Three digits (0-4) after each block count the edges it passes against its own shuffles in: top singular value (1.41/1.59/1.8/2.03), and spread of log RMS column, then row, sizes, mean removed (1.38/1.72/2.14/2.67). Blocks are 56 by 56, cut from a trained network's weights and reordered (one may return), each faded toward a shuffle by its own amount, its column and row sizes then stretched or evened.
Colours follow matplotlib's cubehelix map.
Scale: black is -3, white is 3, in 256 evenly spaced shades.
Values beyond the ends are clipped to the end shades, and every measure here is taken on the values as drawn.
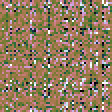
2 4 3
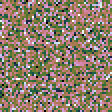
0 1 1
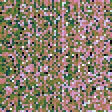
2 0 0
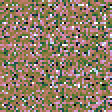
0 2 3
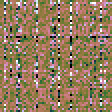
3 4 0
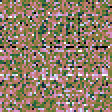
3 1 2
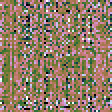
2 4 2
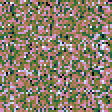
2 2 1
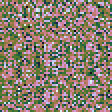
3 1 0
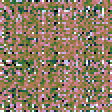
3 2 4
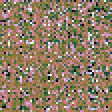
1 3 3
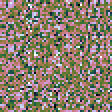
3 3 1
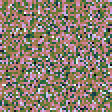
2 0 1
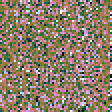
1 3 0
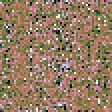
0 3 0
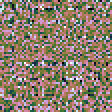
4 0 3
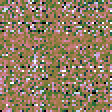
0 2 4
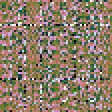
4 3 2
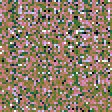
3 2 2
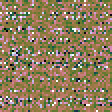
0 1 4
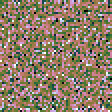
1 0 1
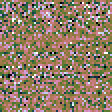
1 1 4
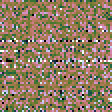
1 1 4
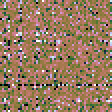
2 2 3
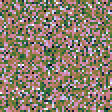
0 0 0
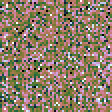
1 1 0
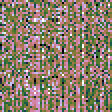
3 3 0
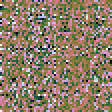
2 3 2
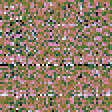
4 1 3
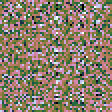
4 3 2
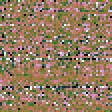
0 1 4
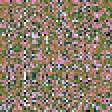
4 3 2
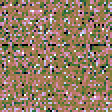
1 2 3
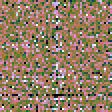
1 2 2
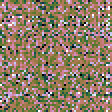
1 1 3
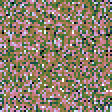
2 0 1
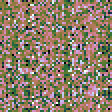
2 1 1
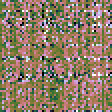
3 2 4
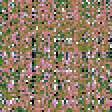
2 3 2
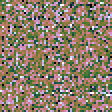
2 2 2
